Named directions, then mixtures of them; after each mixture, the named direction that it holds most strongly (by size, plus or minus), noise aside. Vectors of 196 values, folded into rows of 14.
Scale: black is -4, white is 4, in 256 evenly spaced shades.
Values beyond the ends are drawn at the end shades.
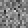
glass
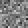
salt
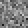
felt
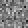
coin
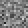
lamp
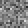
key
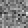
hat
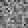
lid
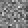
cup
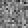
lid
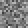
cup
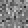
coin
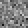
felt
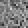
felt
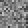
cup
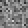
lid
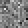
salt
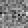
hat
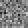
hat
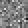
cup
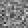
lamp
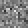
key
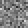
key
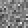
salt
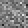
felt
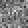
coin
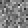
salt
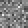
cup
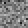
salt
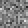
key
